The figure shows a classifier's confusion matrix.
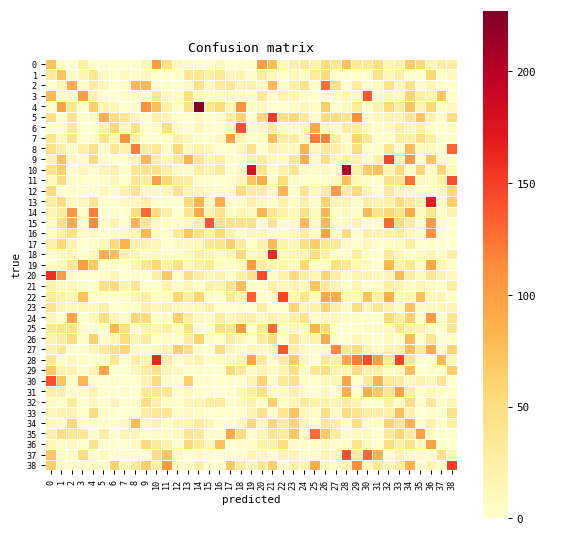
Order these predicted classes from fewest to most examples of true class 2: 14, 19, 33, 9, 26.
33, 19, 14, 9, 26
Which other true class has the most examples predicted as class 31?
28
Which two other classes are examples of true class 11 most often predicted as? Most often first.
38, 34
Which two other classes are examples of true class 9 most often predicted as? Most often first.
32, 34
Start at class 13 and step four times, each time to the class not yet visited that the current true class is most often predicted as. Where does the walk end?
34
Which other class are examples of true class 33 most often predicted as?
23
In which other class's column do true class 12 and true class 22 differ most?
19
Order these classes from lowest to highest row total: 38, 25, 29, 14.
29, 25, 38, 14
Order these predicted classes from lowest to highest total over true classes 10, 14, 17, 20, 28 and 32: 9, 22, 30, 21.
22, 21, 9, 30
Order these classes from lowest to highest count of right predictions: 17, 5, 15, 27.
17, 5, 27, 15
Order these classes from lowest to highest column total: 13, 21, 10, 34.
13, 10, 21, 34
